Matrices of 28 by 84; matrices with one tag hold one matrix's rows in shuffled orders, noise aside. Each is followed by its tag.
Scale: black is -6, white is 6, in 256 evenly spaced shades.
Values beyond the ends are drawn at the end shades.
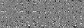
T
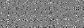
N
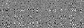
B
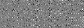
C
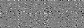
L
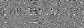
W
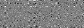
W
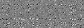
B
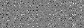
B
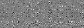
C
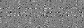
L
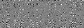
B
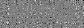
N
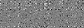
L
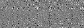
C
